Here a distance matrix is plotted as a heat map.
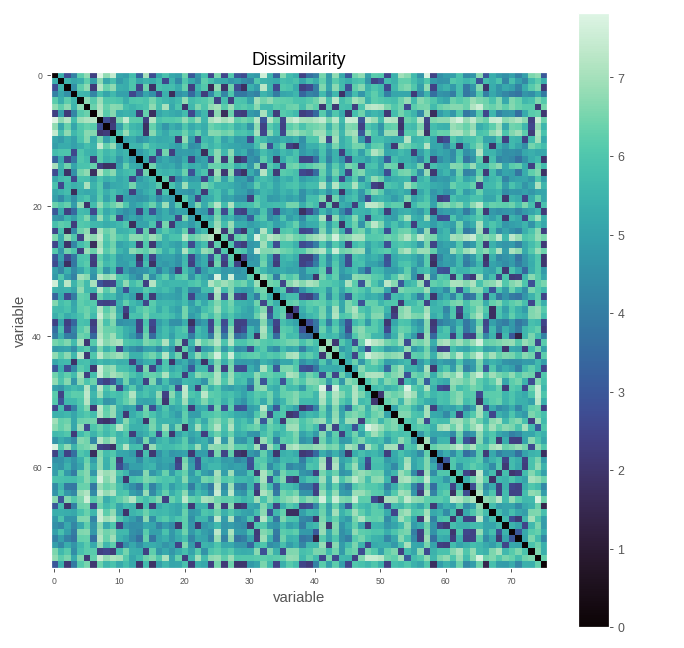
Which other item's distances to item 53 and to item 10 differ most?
7
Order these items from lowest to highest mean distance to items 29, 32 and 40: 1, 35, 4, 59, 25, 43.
35, 1, 59, 43, 4, 25
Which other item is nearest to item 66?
75
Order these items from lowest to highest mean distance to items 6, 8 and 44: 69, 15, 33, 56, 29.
29, 15, 69, 56, 33
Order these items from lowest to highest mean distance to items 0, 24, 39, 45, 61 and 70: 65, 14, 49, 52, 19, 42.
42, 19, 52, 49, 14, 65
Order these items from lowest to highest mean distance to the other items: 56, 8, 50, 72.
72, 56, 8, 50
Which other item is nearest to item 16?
18
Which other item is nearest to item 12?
23
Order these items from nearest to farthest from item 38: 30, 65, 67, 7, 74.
30, 67, 74, 65, 7
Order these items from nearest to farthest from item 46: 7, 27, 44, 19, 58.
58, 19, 44, 27, 7
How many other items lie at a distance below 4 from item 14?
9
